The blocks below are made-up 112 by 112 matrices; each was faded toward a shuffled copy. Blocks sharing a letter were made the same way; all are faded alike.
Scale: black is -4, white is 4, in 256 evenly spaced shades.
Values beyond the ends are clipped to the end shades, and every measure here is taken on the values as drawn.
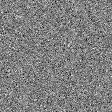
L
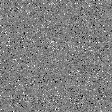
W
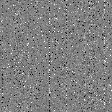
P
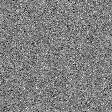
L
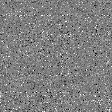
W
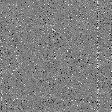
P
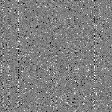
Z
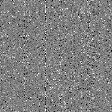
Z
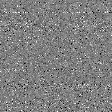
W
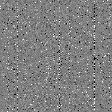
Z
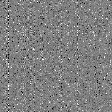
Z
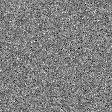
L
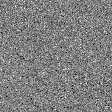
L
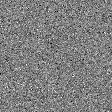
L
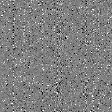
Z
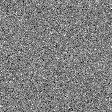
L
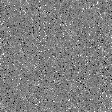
P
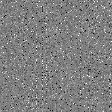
P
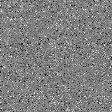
W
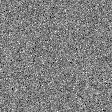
L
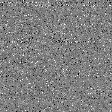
W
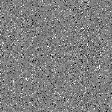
Z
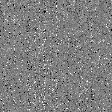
P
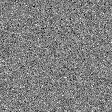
L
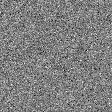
L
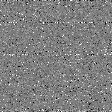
W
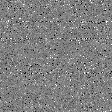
W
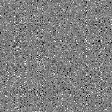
Z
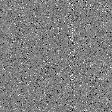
P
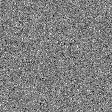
L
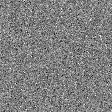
L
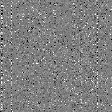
Z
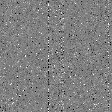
P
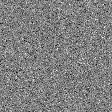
L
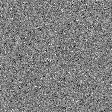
L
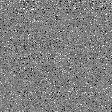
W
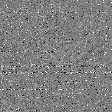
W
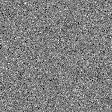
L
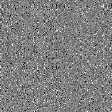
Z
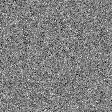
L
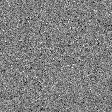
L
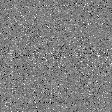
W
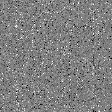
P
